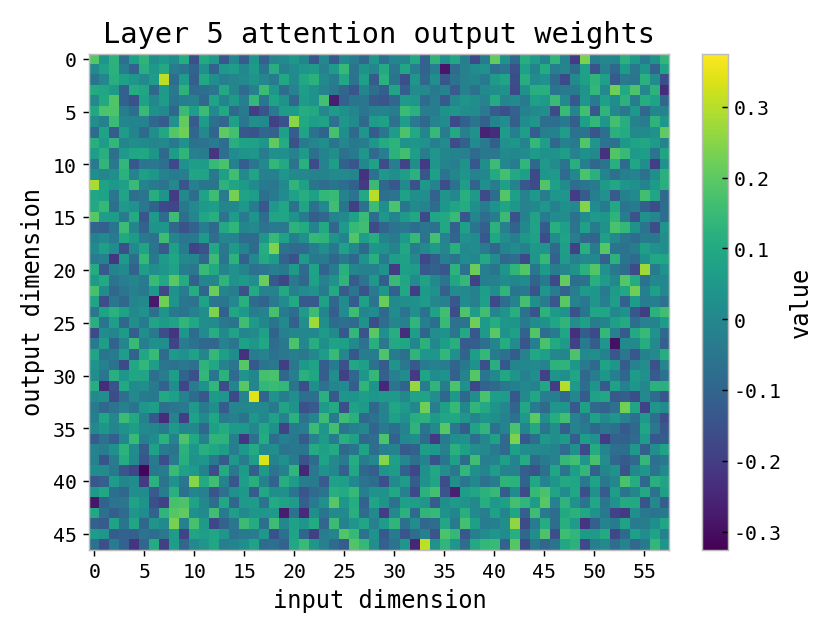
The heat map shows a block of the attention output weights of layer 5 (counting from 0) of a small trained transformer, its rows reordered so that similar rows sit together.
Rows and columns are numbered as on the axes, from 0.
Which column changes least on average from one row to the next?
5
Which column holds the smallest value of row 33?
55
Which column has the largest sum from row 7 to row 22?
14
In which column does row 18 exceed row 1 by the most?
35
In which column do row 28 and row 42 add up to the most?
24
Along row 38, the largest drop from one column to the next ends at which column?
18
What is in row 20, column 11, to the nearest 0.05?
0.15
